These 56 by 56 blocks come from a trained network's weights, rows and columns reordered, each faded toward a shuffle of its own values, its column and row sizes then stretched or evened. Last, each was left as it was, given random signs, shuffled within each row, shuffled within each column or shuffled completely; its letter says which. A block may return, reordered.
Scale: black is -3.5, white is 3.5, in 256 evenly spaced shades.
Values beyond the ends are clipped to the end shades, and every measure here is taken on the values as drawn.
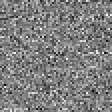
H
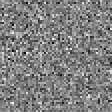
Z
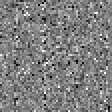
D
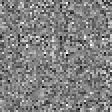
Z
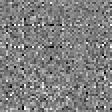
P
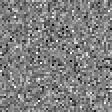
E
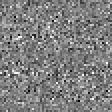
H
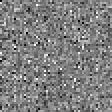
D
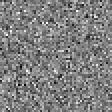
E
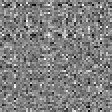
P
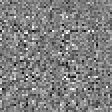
P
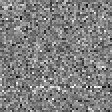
H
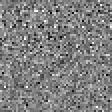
H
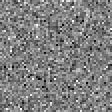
E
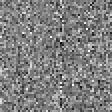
D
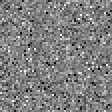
E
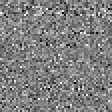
H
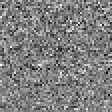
H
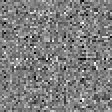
Z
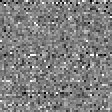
H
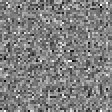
Z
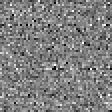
H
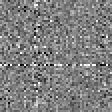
P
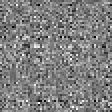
P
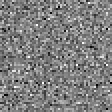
H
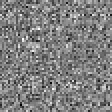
P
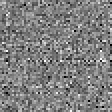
Z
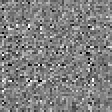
Z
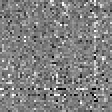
Z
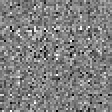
P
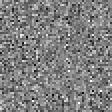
D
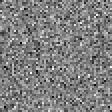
E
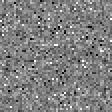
E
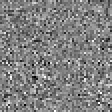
Z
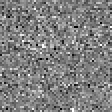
H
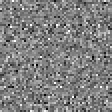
H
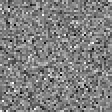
E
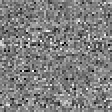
H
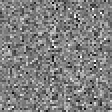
D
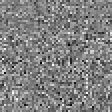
Z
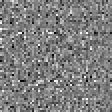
Z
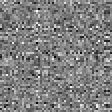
P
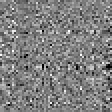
P
